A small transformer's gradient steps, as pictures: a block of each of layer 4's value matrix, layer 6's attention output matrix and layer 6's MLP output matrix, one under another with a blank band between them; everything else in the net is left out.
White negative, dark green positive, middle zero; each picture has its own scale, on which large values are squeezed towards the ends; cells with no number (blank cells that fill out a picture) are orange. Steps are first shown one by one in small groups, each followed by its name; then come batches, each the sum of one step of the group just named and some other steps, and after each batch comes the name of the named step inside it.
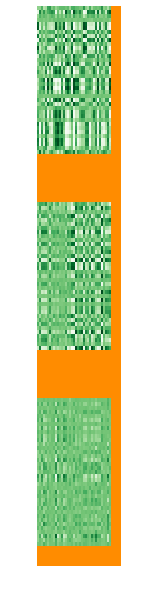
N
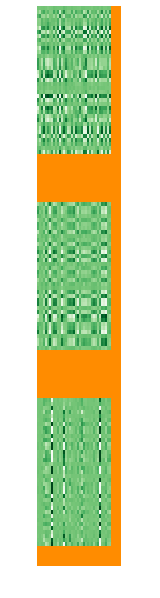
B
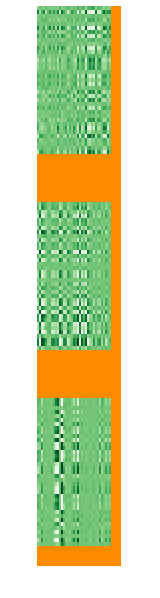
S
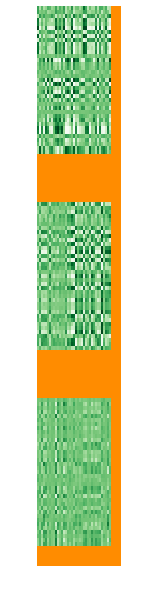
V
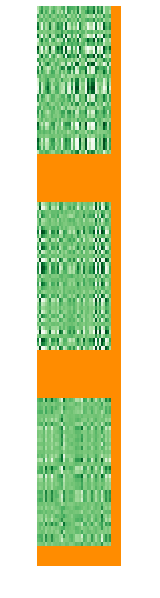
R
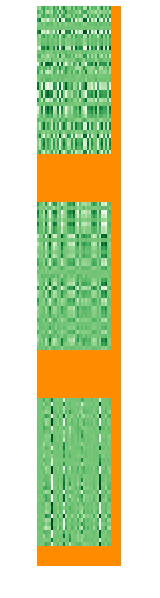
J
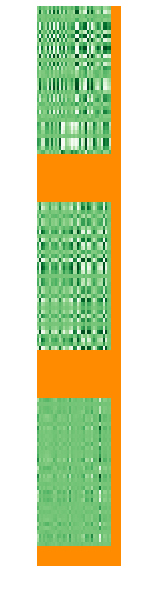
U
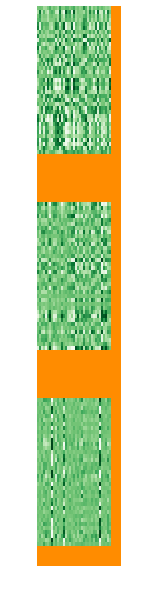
N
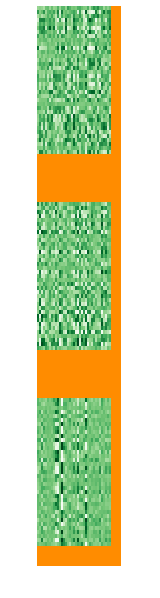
S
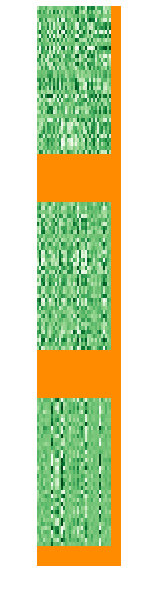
U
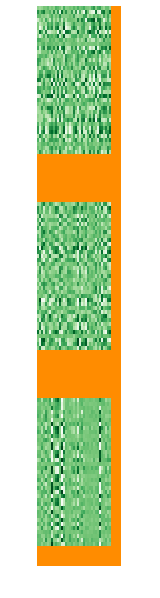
B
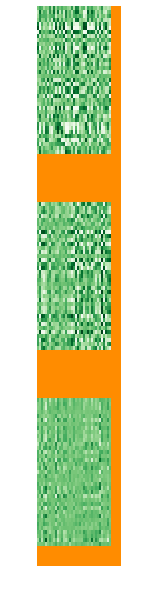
V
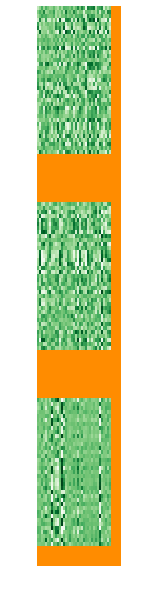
J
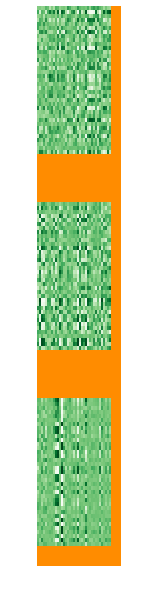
S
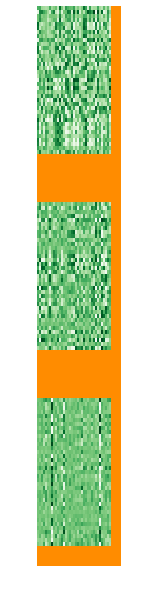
N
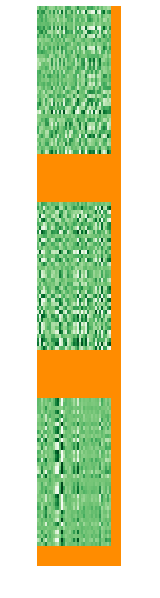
S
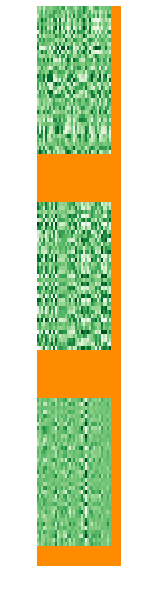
V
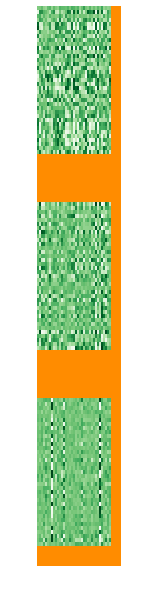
N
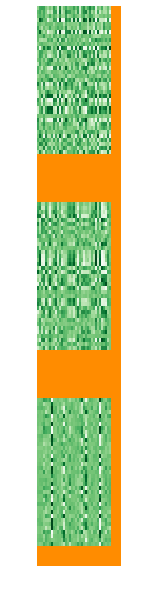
J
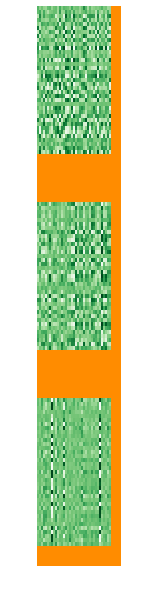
V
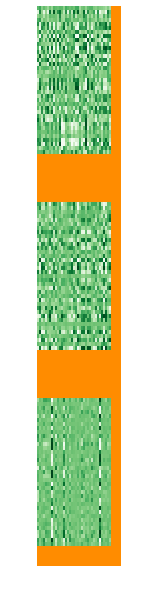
U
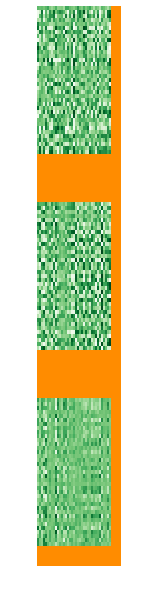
V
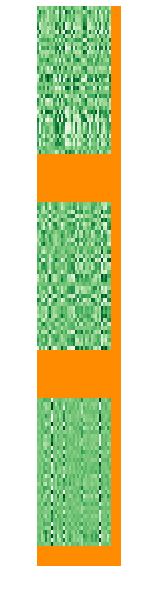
N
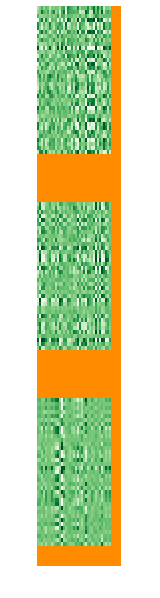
R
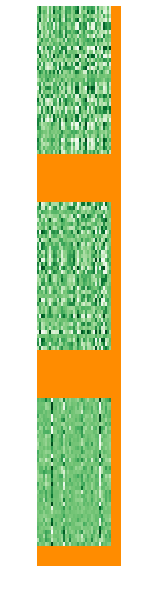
R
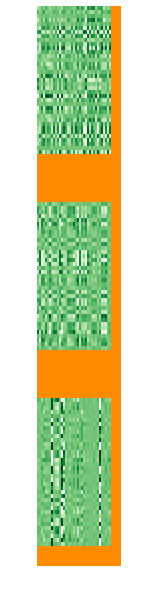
B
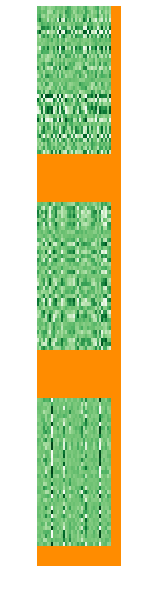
B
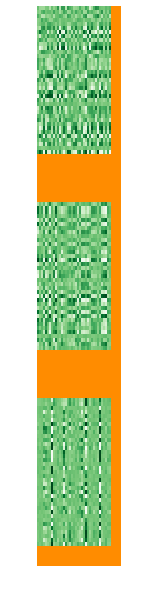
B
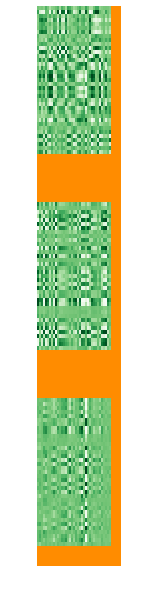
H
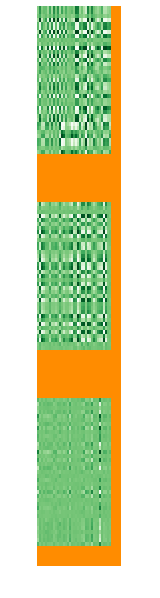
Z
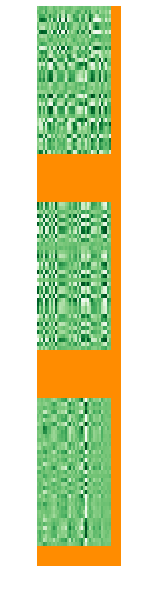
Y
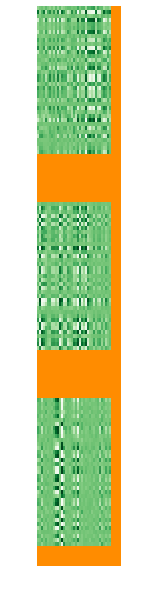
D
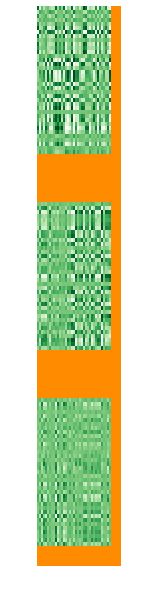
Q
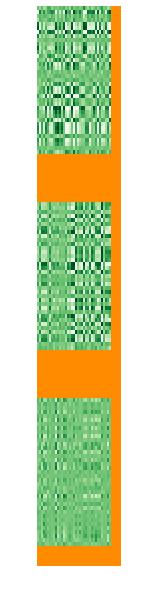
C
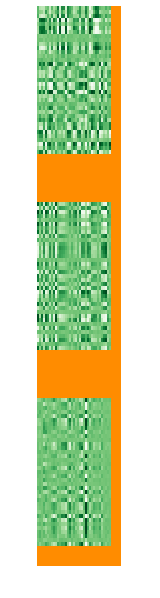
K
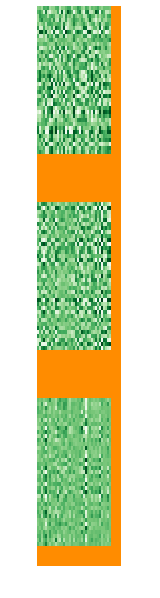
H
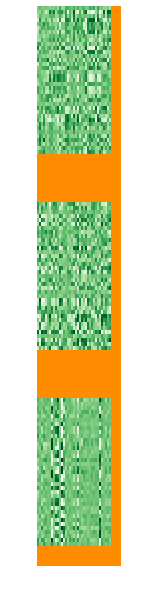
D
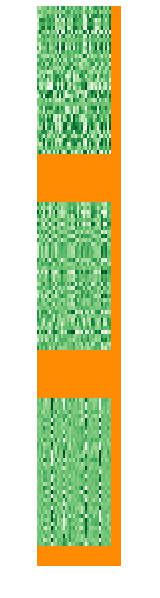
K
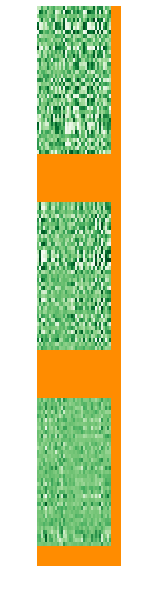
C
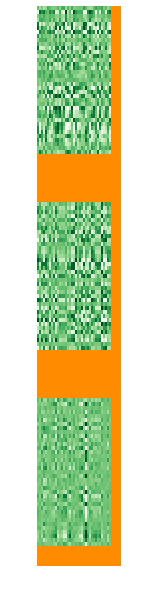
C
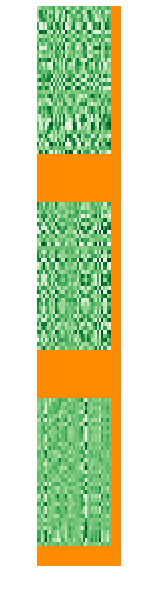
Y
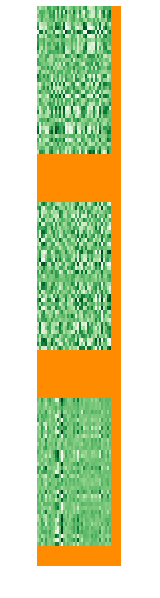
C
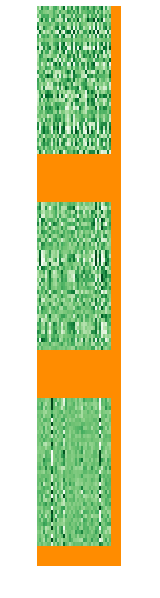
Q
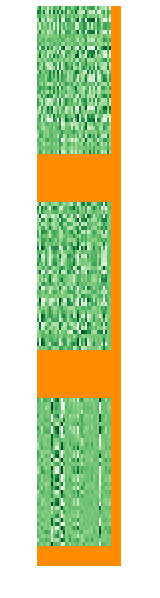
D
